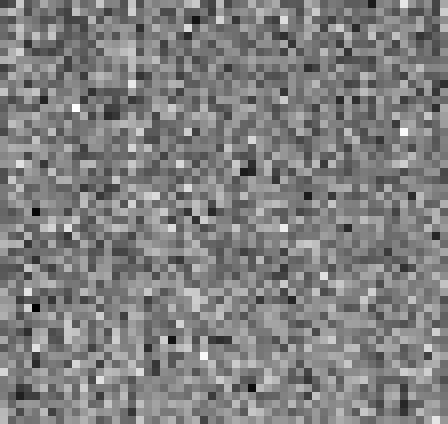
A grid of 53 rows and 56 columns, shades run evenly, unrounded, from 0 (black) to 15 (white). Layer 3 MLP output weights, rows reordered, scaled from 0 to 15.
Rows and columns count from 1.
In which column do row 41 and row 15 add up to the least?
12
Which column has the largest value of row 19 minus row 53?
17
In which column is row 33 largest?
33
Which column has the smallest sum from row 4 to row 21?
55
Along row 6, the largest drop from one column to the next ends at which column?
37
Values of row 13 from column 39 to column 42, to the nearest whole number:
7 8 6 7
